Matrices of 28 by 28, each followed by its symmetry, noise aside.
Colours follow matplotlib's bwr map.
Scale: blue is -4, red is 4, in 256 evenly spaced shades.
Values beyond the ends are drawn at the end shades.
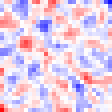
antisymmetric.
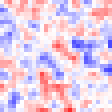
antisymmetric.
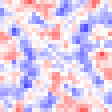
same after a half turn.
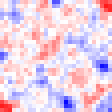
symmetric.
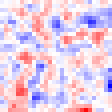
antisymmetric.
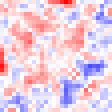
symmetric.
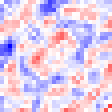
symmetric.
